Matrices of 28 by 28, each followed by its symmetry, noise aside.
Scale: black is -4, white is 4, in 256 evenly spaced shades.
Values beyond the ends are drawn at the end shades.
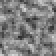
same after a half turn.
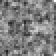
mirrored top to bottom.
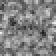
same after a half turn.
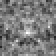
mirrored left to right.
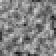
symmetric.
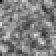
symmetric.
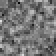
symmetric.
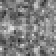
mirrored top to bottom.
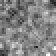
symmetric.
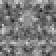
mirrored left to right.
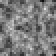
mirrored top to bottom.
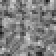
no symmetry.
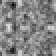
mirrored top to bottom.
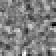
antisymmetric.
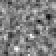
antisymmetric.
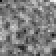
no symmetry.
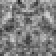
mirrored left to right.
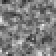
no symmetry.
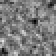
symmetric across the other diagonal.
